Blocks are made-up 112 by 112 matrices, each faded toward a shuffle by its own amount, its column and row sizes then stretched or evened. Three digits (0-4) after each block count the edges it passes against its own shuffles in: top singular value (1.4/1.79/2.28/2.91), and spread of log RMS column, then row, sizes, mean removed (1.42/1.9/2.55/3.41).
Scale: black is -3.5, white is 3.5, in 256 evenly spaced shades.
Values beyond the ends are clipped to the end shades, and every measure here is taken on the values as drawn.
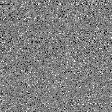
1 1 2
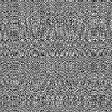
4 0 3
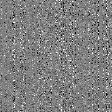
1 4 0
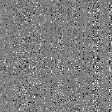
1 4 2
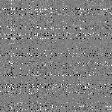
2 3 4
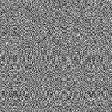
4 1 1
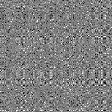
4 2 2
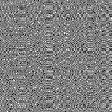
4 0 2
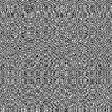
4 1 1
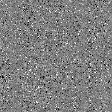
1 2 1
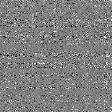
0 2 4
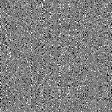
3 3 0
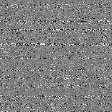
0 1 4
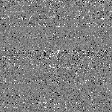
0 2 3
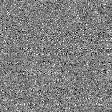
2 0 2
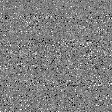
1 0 3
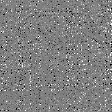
1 3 2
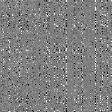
3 4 2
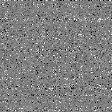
1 2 3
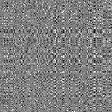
4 3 2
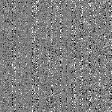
1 4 1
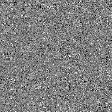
0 2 2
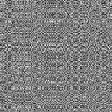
4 1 3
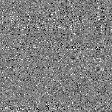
2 1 3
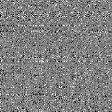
3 2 3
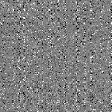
3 3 1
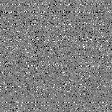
2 1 3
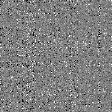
0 3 2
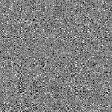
3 2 2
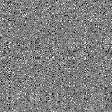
3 2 1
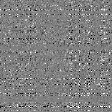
3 3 4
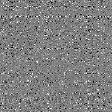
3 2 3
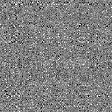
3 1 2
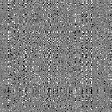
4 3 2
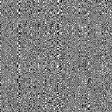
3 4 2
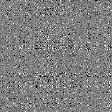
2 3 3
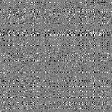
4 3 4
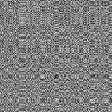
4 1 1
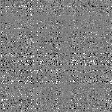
0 3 4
